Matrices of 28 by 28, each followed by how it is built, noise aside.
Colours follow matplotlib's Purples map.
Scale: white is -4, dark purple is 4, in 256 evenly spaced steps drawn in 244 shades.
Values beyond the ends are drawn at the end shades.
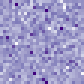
sparse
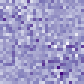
block diagonal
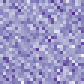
Toeplitz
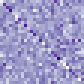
diagonal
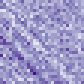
Toeplitz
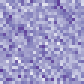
Toeplitz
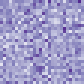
blocks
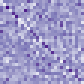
diagonal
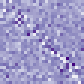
banded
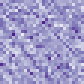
Toeplitz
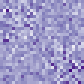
block diagonal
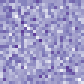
diagonal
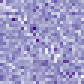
banded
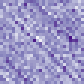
Toeplitz
